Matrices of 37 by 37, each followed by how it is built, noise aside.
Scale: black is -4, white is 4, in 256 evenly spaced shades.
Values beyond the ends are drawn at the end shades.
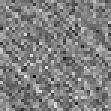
Toeplitz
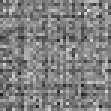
blocks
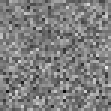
noise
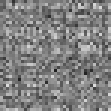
blocks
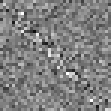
banded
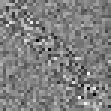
banded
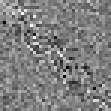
banded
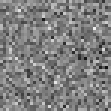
noise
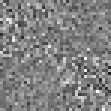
block diagonal
